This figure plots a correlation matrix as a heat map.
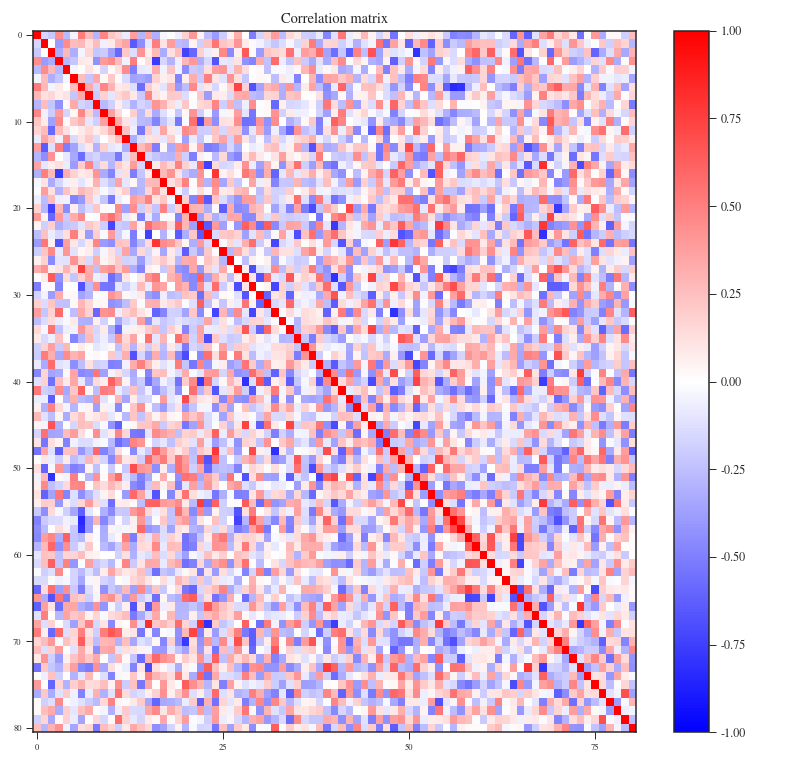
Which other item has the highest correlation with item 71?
32
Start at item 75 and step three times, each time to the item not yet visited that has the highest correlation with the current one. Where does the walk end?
51
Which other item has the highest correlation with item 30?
40
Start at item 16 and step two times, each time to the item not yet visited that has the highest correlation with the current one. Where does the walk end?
48
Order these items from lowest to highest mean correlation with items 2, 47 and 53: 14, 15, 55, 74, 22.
15, 74, 22, 55, 14
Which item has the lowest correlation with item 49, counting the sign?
23
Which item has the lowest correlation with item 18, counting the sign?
53
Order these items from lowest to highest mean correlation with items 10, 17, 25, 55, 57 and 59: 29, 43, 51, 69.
69, 51, 43, 29
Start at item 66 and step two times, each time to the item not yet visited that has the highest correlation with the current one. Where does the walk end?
39
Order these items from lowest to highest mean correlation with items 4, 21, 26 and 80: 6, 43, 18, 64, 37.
64, 43, 18, 37, 6
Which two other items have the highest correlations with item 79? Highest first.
76, 11
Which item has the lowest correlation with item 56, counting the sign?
6
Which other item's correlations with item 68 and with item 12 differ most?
22
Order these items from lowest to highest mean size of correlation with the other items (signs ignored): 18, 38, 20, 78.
18, 78, 38, 20
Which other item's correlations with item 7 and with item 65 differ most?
61
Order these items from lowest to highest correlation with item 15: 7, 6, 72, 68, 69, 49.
69, 6, 72, 7, 49, 68
